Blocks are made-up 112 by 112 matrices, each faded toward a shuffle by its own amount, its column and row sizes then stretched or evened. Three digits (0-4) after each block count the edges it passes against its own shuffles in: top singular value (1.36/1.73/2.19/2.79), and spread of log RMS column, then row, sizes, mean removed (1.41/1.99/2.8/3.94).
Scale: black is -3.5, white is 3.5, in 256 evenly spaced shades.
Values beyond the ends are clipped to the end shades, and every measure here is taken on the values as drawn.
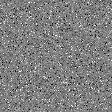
0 0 1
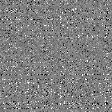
0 2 3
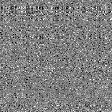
3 0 3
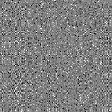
4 2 0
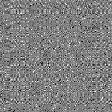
4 0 2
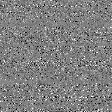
1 0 3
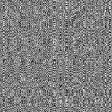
4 3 0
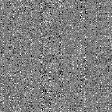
2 3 0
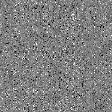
2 2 0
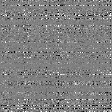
2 2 4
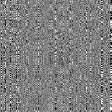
4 4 0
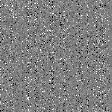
1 3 0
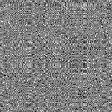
4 1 1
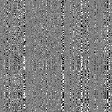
4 4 1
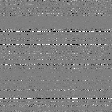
4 0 4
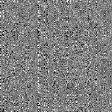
3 3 1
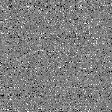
1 1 2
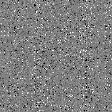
0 2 1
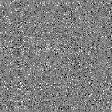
3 1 2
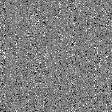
0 3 0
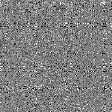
2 2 3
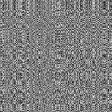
4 4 0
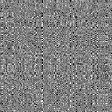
4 3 2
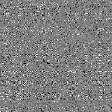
3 2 3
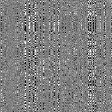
4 4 0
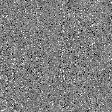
0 2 0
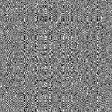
4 3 0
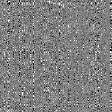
3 4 1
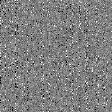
0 3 0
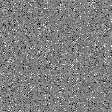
1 2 1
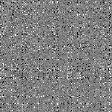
2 3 3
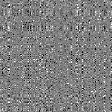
4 3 2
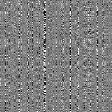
4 4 0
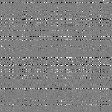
4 2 4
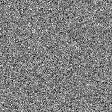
0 0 1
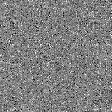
2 1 0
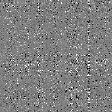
2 3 2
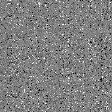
1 2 1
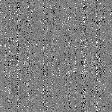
2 3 1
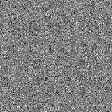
3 0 0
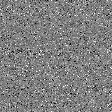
0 0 2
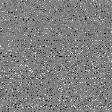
0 0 3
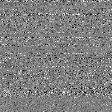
0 0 4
